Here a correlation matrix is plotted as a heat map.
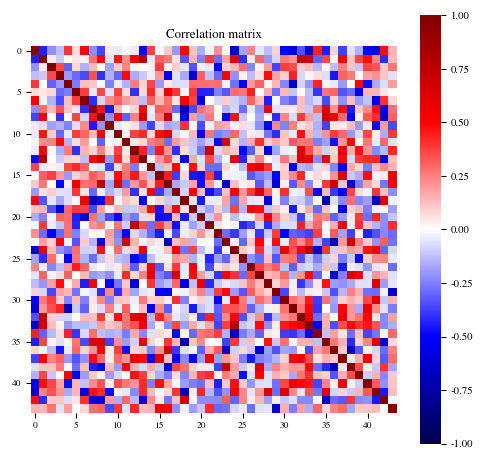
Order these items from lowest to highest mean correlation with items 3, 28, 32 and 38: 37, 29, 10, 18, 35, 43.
18, 10, 43, 35, 29, 37
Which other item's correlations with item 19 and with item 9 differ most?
14
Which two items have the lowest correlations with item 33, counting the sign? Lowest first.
0, 34
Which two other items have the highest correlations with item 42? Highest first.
18, 0
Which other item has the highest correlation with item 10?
16
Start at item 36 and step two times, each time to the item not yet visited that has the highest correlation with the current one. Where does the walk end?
8
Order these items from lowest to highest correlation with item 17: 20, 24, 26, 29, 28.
29, 20, 28, 26, 24
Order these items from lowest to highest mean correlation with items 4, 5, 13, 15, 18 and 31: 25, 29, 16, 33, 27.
29, 25, 27, 33, 16
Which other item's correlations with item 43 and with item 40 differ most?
31
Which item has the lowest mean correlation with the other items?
22
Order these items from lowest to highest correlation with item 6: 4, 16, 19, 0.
4, 16, 19, 0
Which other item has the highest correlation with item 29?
23
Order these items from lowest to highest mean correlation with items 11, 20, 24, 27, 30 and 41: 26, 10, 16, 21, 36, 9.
36, 9, 16, 21, 10, 26
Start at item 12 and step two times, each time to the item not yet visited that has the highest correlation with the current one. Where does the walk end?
37
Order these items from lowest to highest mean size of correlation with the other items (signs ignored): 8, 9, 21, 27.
9, 21, 27, 8
